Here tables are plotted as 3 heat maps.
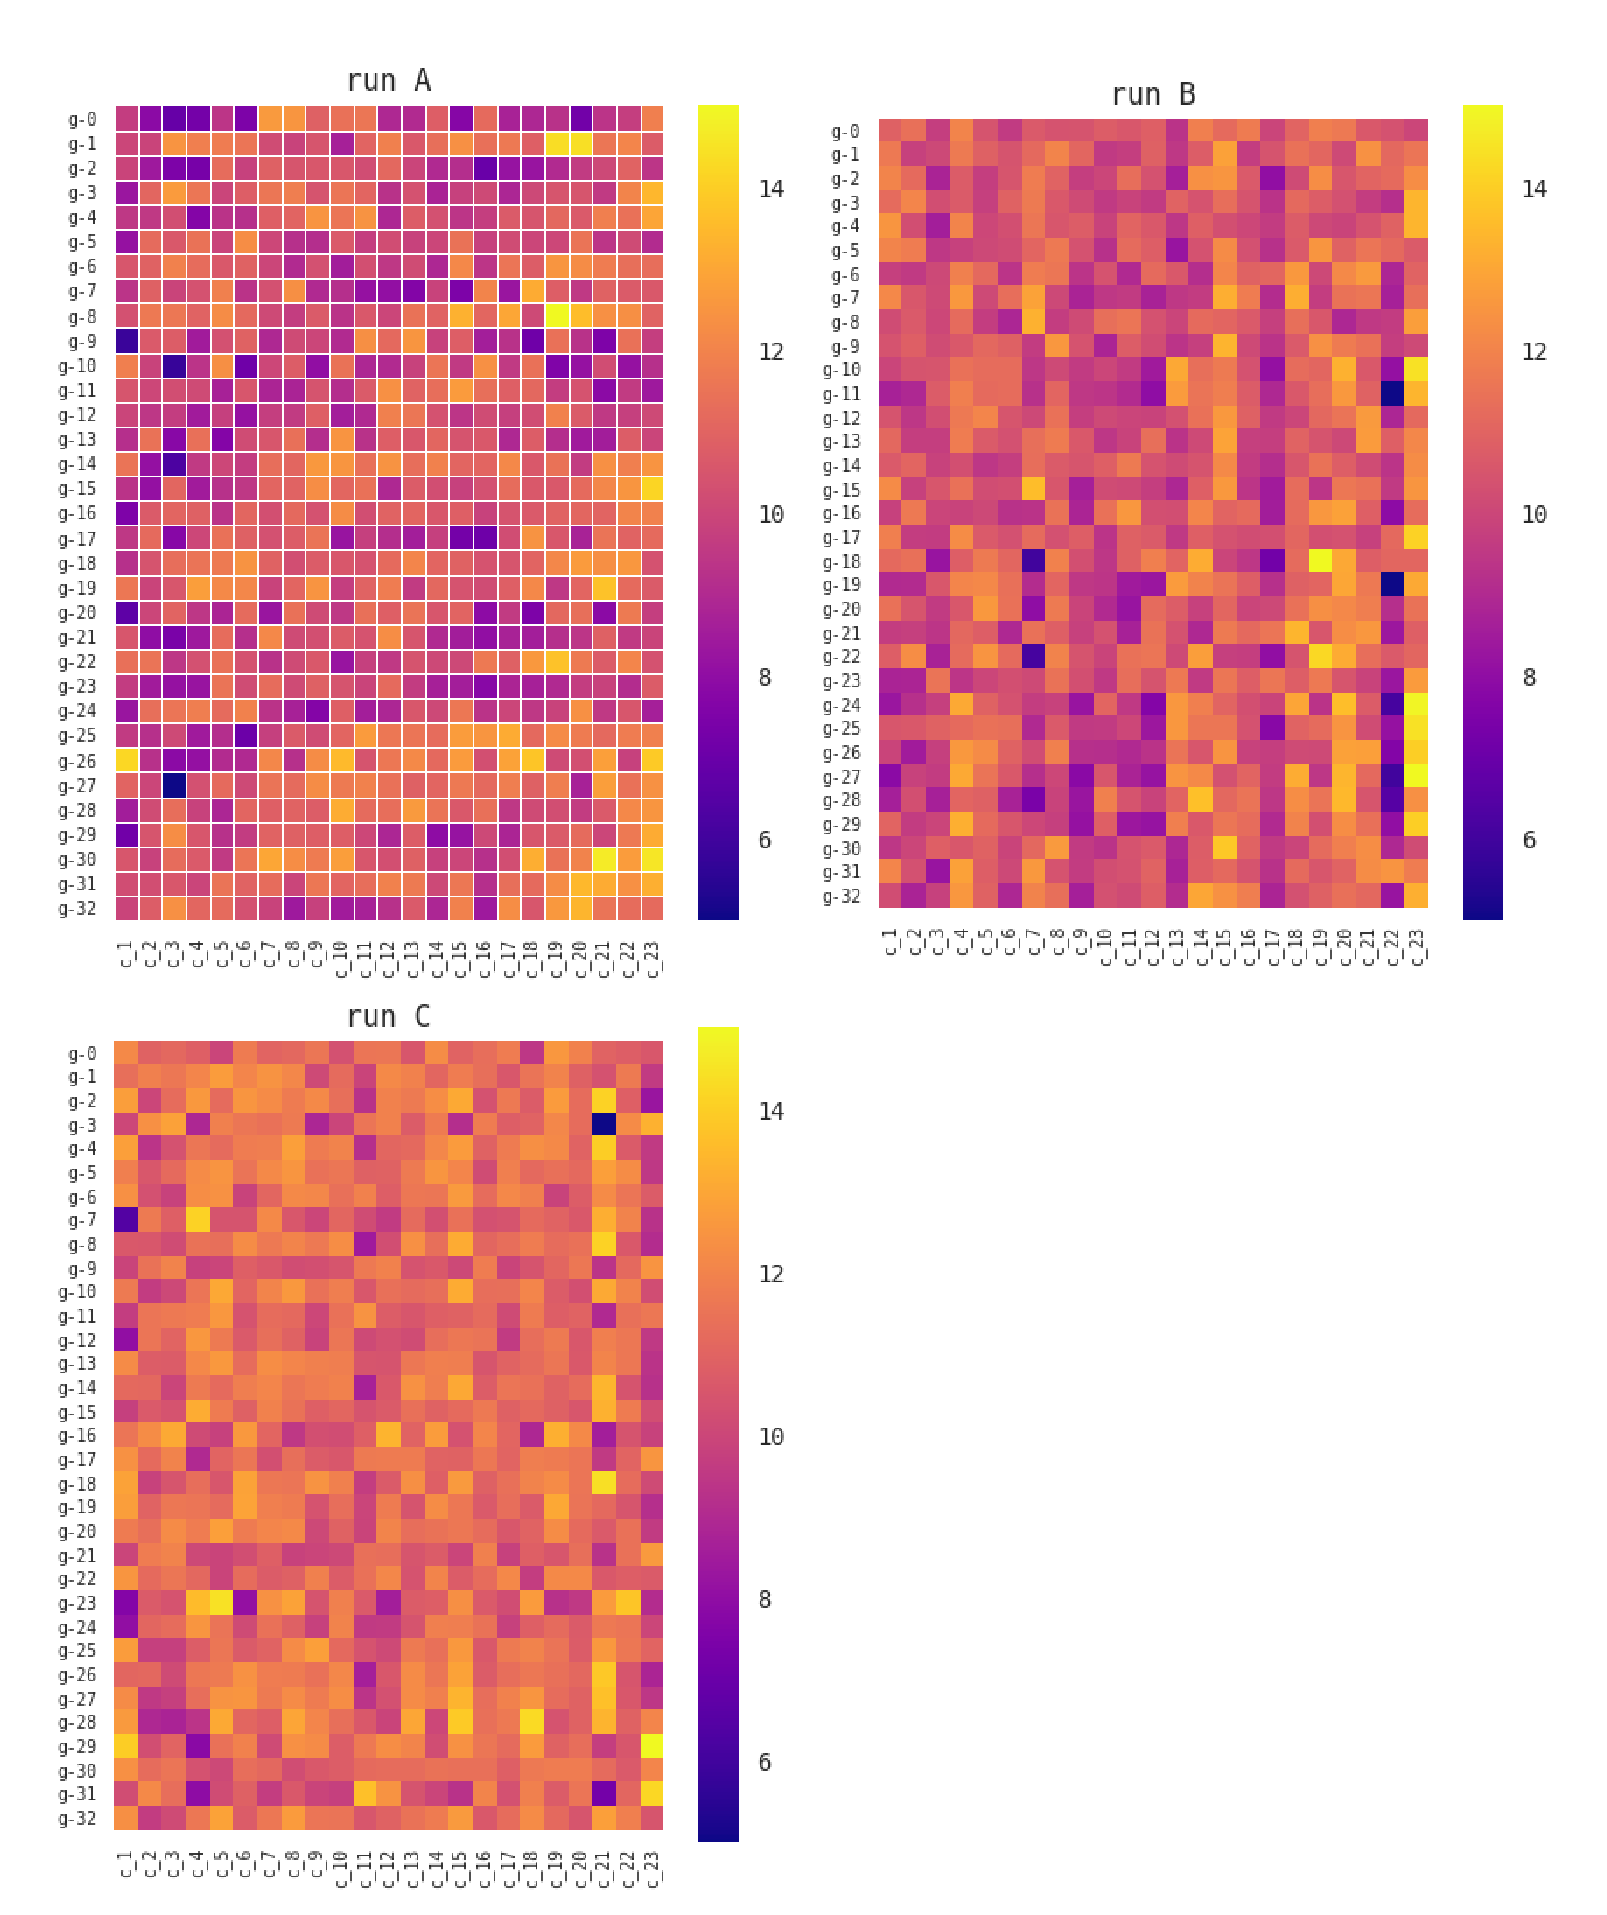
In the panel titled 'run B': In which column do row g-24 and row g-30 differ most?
c_23
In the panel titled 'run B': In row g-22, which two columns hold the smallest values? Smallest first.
c_7, c_17
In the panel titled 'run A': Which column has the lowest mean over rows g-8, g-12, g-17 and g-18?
c_10
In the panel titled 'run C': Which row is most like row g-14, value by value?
g-26
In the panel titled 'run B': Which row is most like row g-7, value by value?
g-15
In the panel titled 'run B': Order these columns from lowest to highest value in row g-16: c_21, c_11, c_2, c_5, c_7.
c_7, c_5, c_21, c_2, c_11
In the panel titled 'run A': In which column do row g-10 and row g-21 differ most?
c_16
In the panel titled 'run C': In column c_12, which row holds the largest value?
g-16
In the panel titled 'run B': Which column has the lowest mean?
c_22
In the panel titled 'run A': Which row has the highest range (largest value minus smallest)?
g-27
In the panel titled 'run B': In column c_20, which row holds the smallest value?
g-8
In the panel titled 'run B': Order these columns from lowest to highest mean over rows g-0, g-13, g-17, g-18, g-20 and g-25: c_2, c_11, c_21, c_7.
c_7, c_11, c_2, c_21
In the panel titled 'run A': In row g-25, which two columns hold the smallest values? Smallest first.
c_6, c_4
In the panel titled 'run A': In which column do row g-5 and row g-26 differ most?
c_1
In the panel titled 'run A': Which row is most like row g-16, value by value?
g-28
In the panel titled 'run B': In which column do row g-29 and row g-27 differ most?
c_1
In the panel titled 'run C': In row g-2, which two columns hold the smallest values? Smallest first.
c_23, c_11
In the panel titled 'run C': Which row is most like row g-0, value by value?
g-22
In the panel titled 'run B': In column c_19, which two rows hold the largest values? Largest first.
g-18, g-22
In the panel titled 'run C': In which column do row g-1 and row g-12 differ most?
c_1
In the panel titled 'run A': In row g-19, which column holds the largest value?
c_21
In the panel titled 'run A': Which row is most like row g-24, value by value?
g-5
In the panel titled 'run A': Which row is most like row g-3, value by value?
g-29
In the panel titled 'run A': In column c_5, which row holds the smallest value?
g-13
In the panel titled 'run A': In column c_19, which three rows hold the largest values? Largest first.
g-8, g-1, g-22
